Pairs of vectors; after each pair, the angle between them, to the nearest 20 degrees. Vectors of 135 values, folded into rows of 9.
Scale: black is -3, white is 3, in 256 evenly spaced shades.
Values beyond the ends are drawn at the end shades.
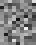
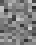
120 degrees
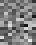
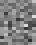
160 degrees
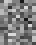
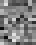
60 degrees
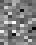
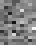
160 degrees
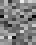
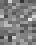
160 degrees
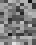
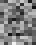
20 degrees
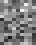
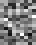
80 degrees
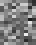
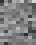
120 degrees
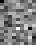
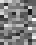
120 degrees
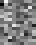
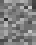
80 degrees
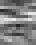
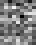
60 degrees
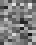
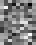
160 degrees
